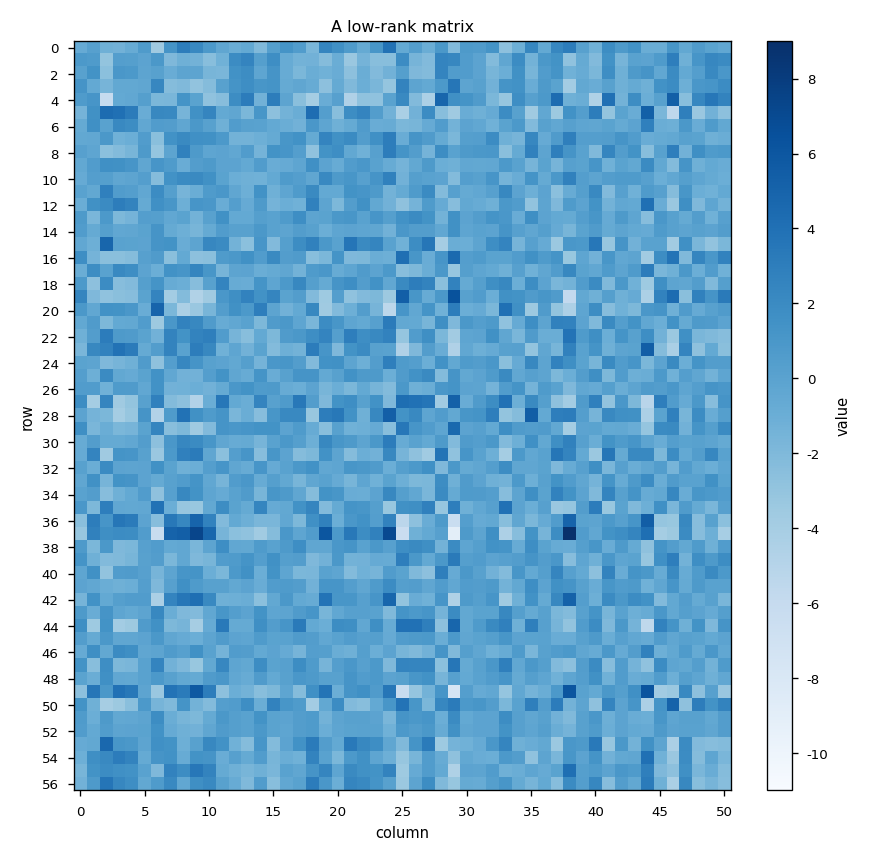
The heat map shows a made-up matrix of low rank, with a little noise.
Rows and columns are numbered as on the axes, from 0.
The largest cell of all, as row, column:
37, 38
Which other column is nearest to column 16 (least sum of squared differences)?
5
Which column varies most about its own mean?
29
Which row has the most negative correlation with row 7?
26
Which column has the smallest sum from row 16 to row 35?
44
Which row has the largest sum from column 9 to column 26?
28
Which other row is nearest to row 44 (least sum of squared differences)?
27
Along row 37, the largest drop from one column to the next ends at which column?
25
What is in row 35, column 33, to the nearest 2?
4
